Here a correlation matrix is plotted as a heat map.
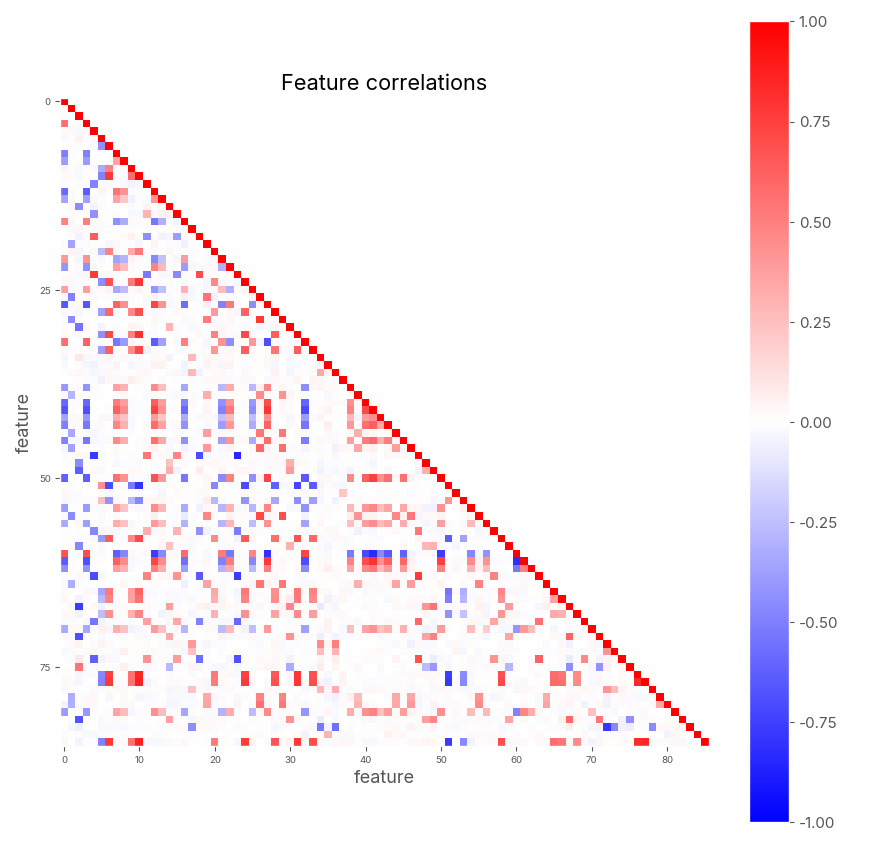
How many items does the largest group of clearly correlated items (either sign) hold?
26
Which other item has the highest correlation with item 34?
72
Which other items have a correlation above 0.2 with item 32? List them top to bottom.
0, 3, 16, 21, 25, 60
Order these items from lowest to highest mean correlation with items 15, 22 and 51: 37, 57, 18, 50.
18, 37, 57, 50
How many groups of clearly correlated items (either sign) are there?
8
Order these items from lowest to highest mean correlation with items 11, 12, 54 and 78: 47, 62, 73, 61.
73, 47, 62, 61
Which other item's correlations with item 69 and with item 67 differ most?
2
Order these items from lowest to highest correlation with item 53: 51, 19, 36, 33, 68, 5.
33, 68, 36, 19, 5, 51
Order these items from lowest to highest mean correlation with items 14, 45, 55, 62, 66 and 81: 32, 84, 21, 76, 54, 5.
32, 21, 5, 84, 76, 54
